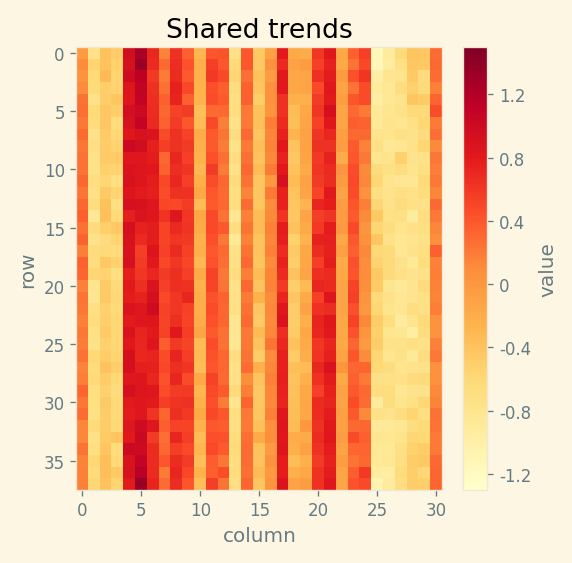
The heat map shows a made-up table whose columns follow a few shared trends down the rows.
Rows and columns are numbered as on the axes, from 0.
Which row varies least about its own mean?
19
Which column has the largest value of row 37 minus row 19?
5
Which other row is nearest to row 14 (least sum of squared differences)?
24
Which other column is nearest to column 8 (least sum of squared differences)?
20
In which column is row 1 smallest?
25
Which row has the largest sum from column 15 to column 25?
33
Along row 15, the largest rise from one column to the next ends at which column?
4
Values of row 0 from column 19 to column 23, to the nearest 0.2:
-0.2 0.6 0.8 -0.2 0.4
